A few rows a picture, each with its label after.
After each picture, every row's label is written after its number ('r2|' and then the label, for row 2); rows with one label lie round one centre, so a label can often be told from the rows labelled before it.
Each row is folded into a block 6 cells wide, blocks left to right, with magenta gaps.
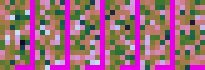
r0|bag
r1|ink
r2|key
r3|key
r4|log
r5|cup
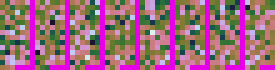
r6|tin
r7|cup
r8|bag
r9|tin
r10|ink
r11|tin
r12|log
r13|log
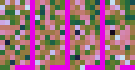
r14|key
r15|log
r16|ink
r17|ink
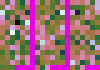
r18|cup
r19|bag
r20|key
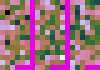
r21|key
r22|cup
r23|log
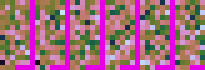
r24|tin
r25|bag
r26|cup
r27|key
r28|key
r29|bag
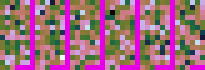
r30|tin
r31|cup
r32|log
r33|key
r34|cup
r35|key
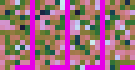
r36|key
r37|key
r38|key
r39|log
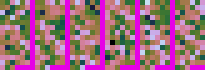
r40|key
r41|key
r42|ink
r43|cup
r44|ink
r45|key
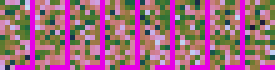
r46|key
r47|cup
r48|tin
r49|log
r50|ink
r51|log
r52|cup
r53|tin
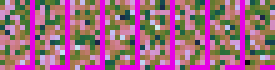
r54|ink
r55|tin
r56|cup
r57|bag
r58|log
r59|log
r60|key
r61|bag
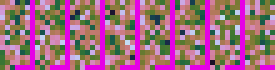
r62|cup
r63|ink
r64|key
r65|key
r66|cup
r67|ink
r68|bag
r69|cup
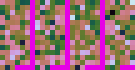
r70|log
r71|cup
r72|log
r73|key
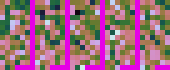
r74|log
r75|log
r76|key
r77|ink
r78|log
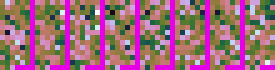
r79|ink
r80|bag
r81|bag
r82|key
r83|key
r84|ink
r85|key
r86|ink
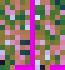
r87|bag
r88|log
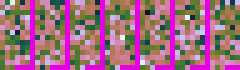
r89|cup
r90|log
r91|ink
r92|bag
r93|key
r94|bag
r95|key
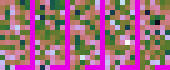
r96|log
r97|log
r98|key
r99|key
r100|cup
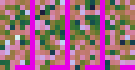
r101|bag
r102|key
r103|log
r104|tin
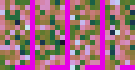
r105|cup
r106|cup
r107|log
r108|ink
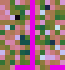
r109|bag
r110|tin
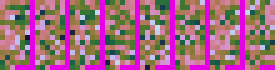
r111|bag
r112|key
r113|bag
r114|tin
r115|log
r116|tin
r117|bag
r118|cup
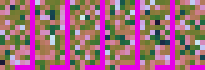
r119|tin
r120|bag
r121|bag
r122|log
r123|cup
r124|key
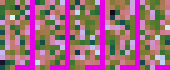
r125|bag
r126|key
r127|tin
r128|key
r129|bag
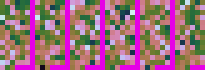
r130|log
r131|log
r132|cup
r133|bag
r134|key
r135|cup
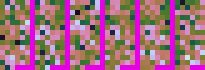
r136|tin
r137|ink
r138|key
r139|ink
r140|ink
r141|tin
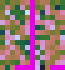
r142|bag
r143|log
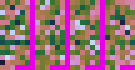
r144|tin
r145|cup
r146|key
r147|tin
